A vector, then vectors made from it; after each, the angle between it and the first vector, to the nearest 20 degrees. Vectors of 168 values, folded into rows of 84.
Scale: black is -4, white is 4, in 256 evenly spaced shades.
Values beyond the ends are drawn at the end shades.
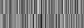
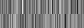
80 degrees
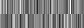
100 degrees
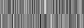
80 degrees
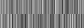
60 degrees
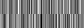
40 degrees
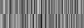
20 degrees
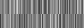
100 degrees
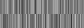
60 degrees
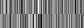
40 degrees
